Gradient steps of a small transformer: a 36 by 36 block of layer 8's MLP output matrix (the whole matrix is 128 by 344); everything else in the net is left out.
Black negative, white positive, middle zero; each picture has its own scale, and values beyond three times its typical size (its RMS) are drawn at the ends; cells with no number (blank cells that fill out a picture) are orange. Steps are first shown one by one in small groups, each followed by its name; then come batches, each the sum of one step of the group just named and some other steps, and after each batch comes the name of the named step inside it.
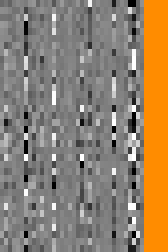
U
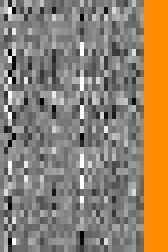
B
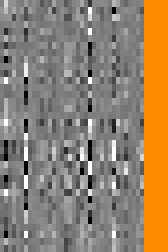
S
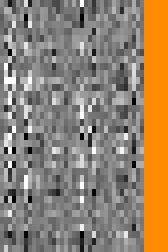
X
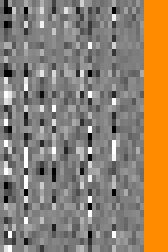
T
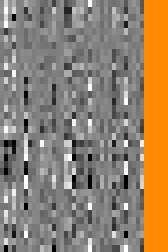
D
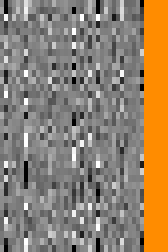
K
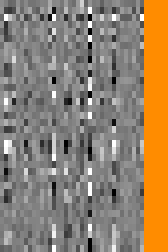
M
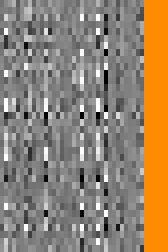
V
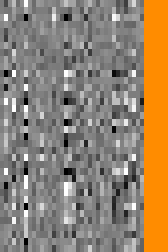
D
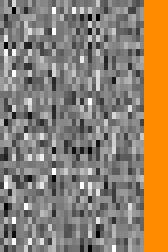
M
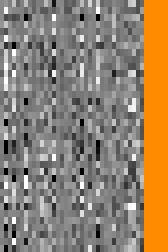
D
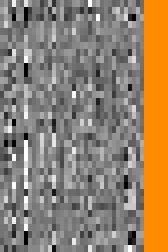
D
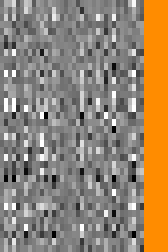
V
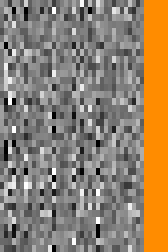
X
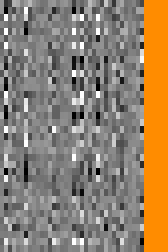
K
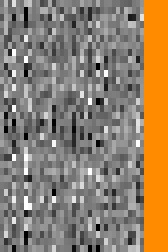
M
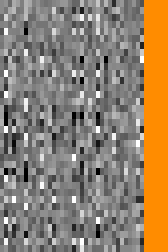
K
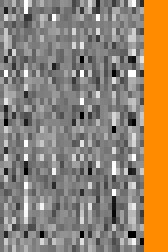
K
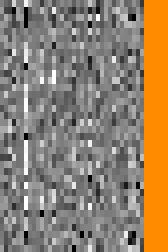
K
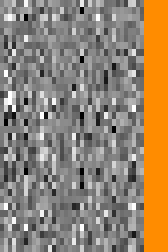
V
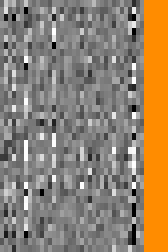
S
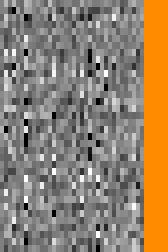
M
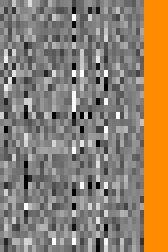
K
